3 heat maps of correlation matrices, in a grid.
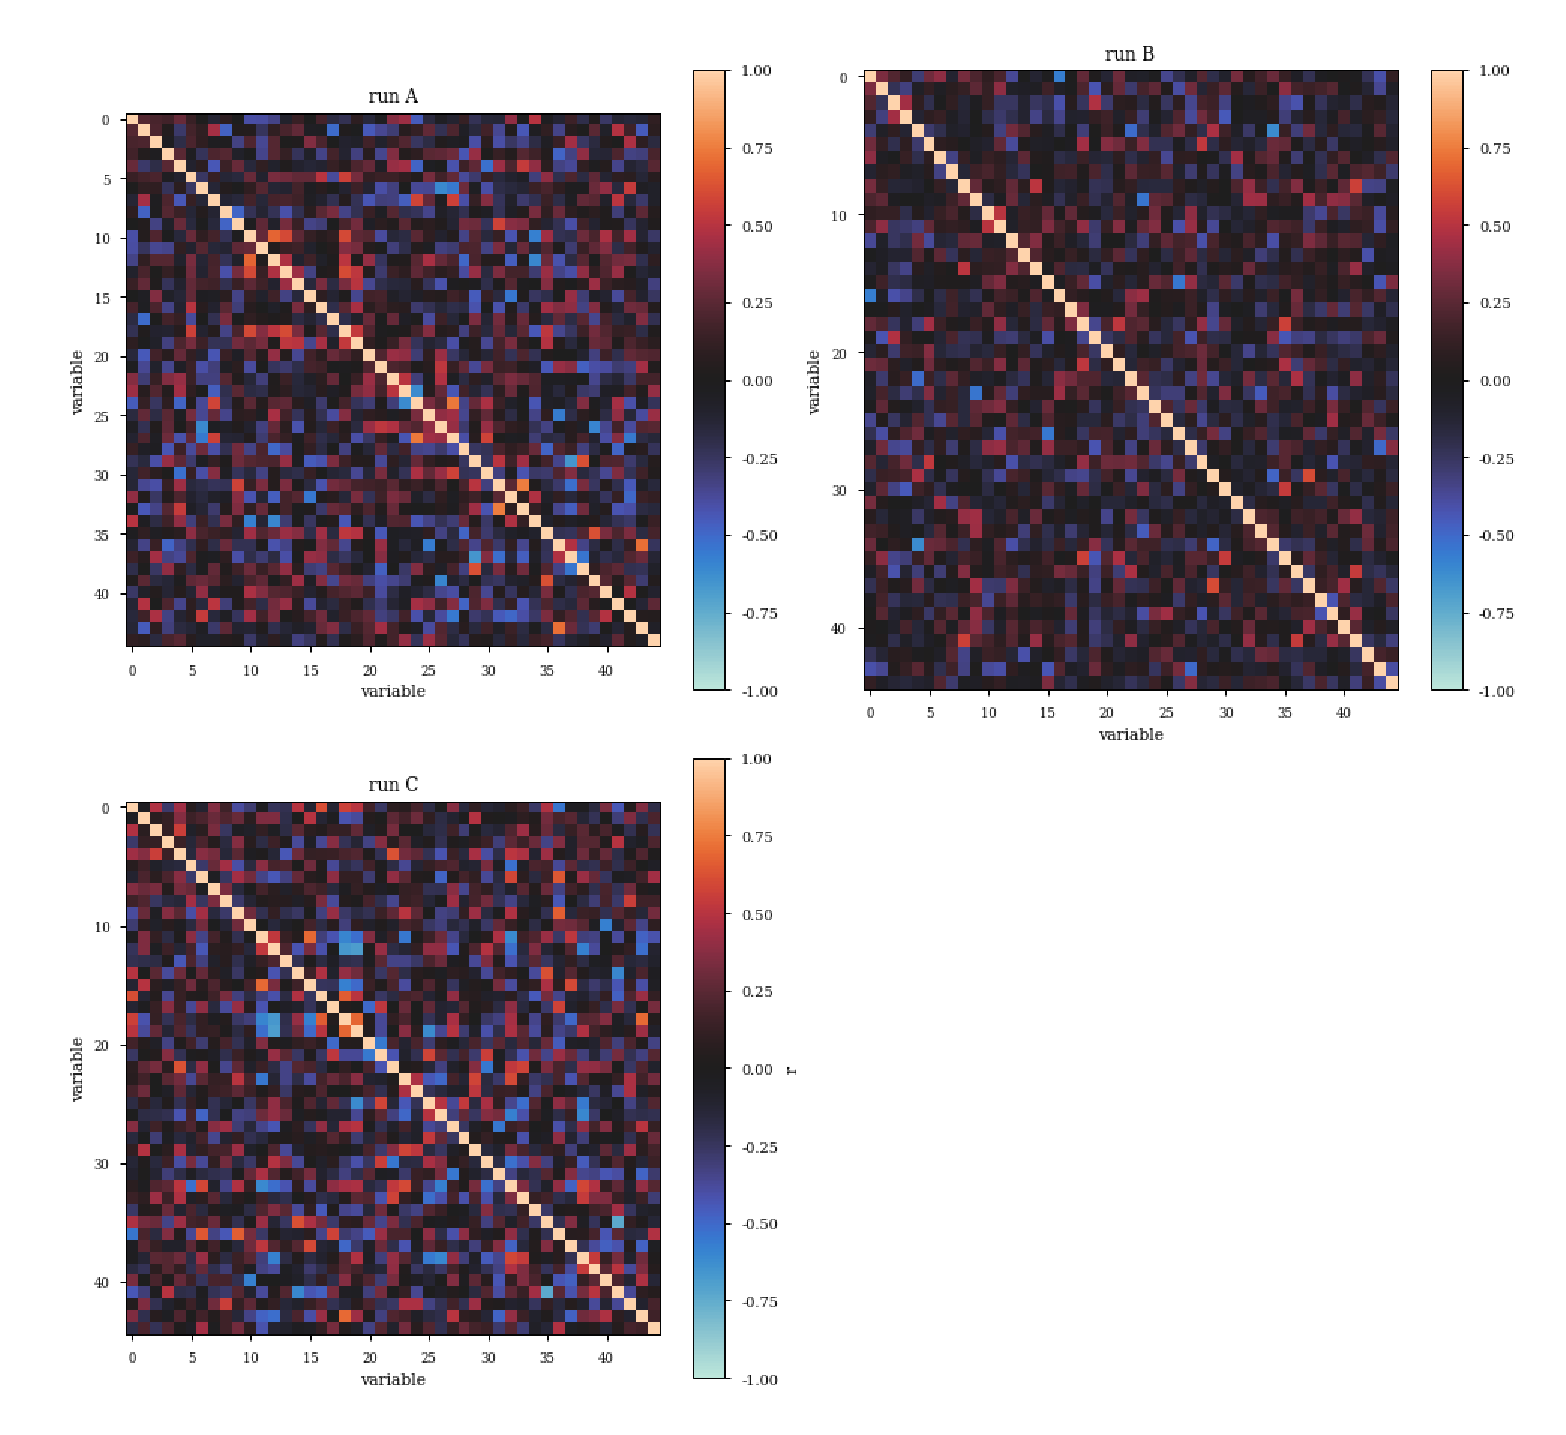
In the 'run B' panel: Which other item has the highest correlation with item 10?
11
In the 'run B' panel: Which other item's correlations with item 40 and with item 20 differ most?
32
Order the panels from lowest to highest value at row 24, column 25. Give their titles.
run C, run B, run A
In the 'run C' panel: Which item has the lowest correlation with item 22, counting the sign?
30
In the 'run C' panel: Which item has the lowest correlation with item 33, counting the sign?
25
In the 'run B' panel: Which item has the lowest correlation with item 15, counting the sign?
26
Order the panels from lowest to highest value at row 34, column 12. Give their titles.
run A, run B, run C
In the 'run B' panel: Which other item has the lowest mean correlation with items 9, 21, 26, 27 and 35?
19
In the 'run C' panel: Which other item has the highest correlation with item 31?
11
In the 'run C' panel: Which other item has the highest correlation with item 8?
42
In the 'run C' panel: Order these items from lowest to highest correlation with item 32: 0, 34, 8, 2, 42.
8, 34, 42, 0, 2
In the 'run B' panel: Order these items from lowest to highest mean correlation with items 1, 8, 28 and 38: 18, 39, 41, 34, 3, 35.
39, 3, 34, 41, 18, 35
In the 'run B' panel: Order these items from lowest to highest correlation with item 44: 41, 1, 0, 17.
41, 17, 1, 0
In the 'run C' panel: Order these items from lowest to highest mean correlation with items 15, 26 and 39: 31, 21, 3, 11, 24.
24, 3, 21, 31, 11
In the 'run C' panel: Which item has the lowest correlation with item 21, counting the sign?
20
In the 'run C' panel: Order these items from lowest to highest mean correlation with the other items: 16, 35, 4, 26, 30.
26, 30, 16, 35, 4
